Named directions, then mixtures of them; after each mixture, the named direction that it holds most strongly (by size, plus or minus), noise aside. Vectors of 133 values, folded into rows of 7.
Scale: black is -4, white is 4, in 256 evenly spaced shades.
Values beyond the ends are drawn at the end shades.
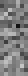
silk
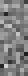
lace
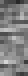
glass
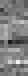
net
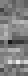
net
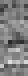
net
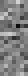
silk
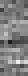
net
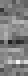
net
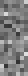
lace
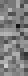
silk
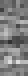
net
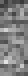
glass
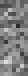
silk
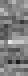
net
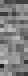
glass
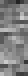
glass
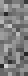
lace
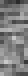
glass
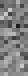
silk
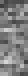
glass
